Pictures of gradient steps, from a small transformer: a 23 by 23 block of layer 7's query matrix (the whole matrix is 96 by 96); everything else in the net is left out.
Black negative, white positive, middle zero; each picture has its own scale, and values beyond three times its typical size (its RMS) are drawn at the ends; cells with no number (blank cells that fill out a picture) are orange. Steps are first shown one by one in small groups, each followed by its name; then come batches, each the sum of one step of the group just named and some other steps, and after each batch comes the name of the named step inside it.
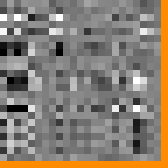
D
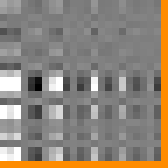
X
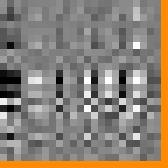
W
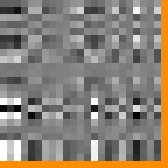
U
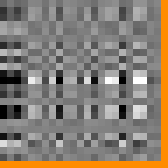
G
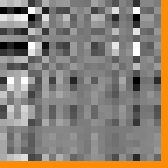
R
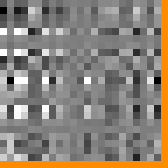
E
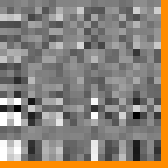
U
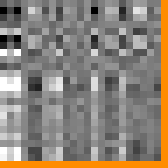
X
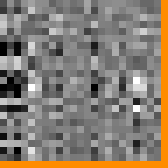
D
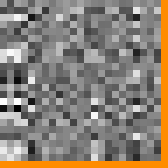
U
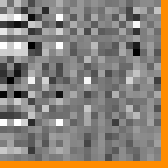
E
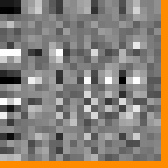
W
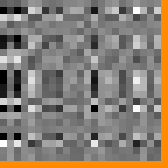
U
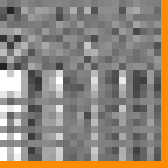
X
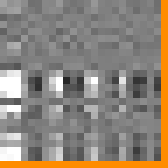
X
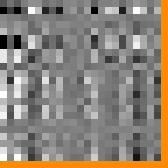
E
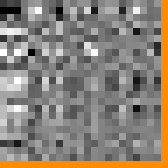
E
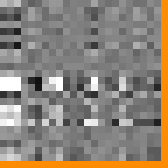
X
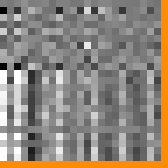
E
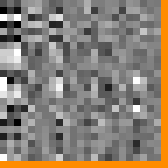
D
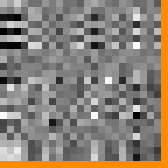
W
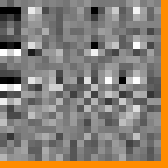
W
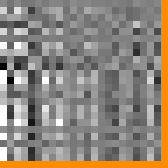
E
